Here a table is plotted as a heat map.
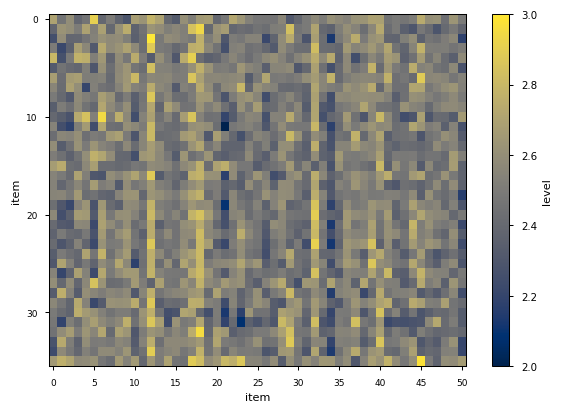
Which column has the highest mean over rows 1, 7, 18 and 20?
18
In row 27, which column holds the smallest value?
30
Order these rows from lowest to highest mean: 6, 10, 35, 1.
10, 1, 6, 35
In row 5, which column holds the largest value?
12
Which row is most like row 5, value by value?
22
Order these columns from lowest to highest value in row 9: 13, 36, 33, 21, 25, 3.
33, 13, 21, 36, 3, 25
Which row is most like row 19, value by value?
11
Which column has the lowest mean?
34
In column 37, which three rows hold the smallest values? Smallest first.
4, 35, 27
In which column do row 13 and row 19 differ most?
5
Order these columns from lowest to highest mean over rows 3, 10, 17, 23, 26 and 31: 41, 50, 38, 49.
50, 49, 38, 41
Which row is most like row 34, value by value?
2
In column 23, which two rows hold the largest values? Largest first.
35, 7
